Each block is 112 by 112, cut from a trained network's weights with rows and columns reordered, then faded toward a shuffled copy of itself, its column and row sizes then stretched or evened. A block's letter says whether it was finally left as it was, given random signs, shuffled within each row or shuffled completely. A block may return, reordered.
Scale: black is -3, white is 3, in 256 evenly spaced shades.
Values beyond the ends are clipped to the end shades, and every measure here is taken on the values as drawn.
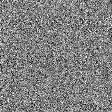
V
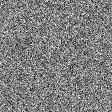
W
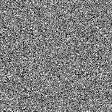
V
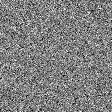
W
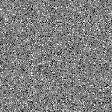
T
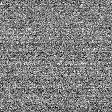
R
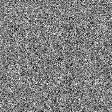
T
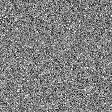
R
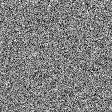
W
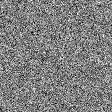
W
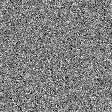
W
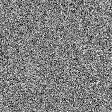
W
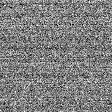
R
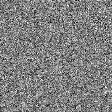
V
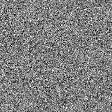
V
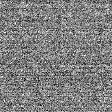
T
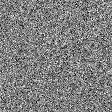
W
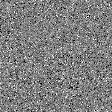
V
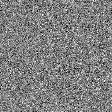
V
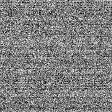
T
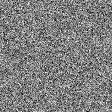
W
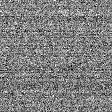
R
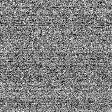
T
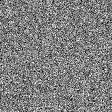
W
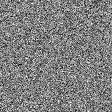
W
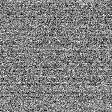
R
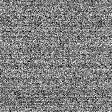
R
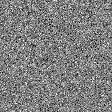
W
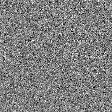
V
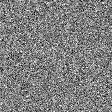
W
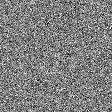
W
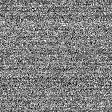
R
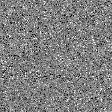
T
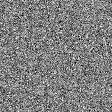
W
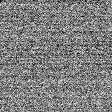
R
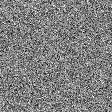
W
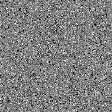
T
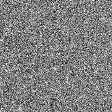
V
